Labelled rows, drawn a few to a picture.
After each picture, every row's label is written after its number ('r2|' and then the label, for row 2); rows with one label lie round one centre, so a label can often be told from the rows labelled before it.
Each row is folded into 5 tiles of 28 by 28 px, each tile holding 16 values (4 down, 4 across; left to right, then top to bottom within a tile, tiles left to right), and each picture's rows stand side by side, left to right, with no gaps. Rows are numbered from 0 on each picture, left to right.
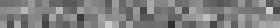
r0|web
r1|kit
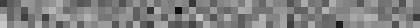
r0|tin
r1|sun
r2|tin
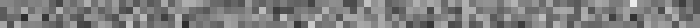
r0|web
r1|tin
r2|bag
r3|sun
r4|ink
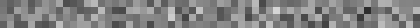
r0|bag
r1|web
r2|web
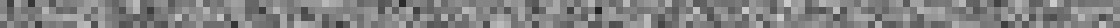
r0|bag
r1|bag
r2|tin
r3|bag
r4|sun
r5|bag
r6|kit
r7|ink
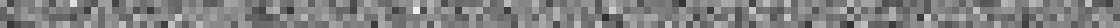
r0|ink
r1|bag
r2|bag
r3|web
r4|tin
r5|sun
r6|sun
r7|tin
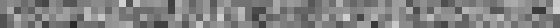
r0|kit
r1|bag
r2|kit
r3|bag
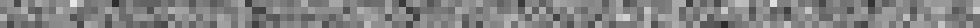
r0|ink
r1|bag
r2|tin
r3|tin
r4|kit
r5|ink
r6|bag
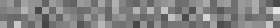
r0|web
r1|web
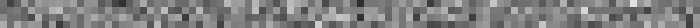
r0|tin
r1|web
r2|kit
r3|ink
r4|ink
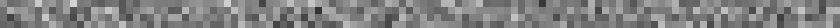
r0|ink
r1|web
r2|sun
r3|tin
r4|web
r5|web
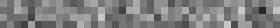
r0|bag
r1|bag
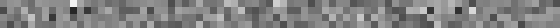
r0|ink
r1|bag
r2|bag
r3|sun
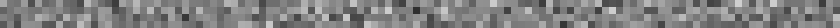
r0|bag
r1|web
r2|ink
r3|ink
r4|sun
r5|ink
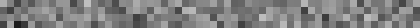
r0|bag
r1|sun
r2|tin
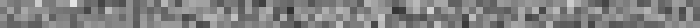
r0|ink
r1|tin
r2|bag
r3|web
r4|kit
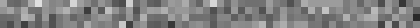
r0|ink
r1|ink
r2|tin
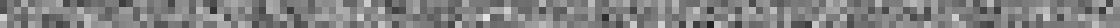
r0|tin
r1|bag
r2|bag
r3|kit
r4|web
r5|sun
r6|ink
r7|kit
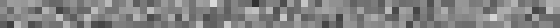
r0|sun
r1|ink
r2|tin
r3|bag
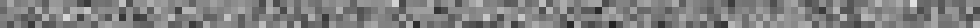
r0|kit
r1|sun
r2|web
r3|kit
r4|sun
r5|bag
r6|ink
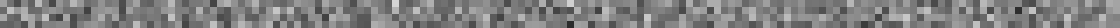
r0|ink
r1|web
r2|web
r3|kit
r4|sun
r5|sun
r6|kit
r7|sun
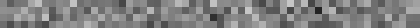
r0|ink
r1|ink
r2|sun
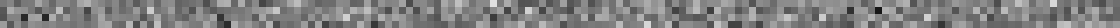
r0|web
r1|web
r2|kit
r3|ink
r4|bag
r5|sun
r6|sun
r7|ink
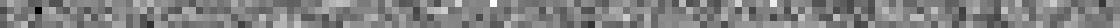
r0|sun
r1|sun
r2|tin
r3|ink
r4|kit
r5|ink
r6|bag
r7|ink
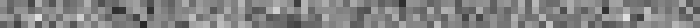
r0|bag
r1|bag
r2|ink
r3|web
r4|kit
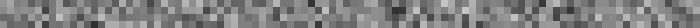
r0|kit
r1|tin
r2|bag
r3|tin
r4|bag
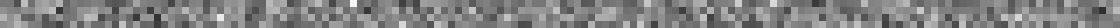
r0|tin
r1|bag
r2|ink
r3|sun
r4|bag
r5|ink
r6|tin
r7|bag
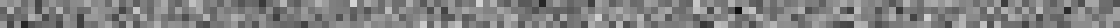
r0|web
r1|tin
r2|ink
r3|tin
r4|bag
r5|sun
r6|sun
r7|web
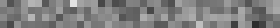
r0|ink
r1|bag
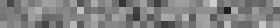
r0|tin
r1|ink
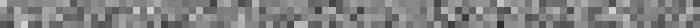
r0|sun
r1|web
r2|sun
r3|web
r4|sun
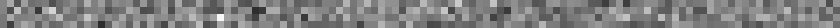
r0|sun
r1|bag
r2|web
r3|ink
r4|kit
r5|kit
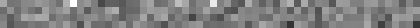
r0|ink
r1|ink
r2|sun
